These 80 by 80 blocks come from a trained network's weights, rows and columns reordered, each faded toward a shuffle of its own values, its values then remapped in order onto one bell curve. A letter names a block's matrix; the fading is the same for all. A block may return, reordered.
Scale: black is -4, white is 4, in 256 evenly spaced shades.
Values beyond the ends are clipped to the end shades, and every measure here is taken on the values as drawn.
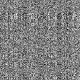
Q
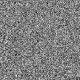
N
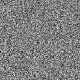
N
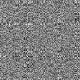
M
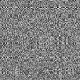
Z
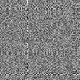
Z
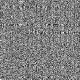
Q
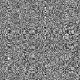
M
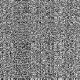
Q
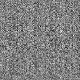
Q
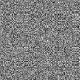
M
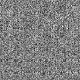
Q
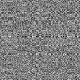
Z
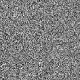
N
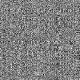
Q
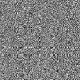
M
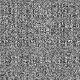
Q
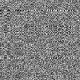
Z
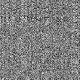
Q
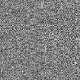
M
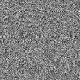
N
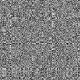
M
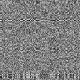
Z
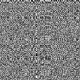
Z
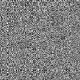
M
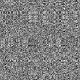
M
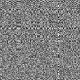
Z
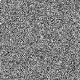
N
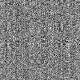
Q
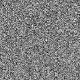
N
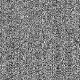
Q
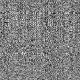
Q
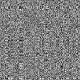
M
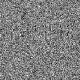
N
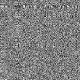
M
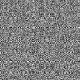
Z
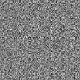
M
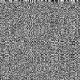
Z
